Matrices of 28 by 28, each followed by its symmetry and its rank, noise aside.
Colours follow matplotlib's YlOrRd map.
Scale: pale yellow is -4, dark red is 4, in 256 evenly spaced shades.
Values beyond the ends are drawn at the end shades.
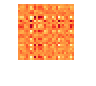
symmetric, rank one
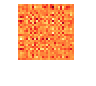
antisymmetric, rank two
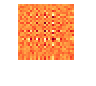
symmetric, rank one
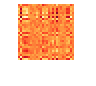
no symmetry, rank one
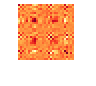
symmetric, rank two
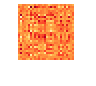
antisymmetric, rank two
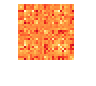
symmetric, rank three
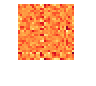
no symmetry, rank three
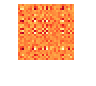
symmetric, rank one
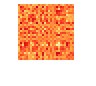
symmetric, rank three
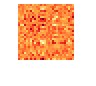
no symmetry, rank three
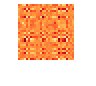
no symmetry, rank one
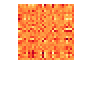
antisymmetric, rank two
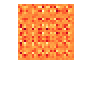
antisymmetric, rank two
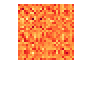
symmetric, rank three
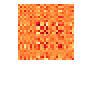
symmetric, rank two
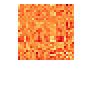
no symmetry, rank three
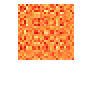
symmetric, rank two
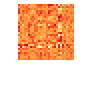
no symmetry, rank three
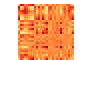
symmetric, rank two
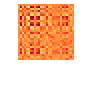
symmetric, rank one
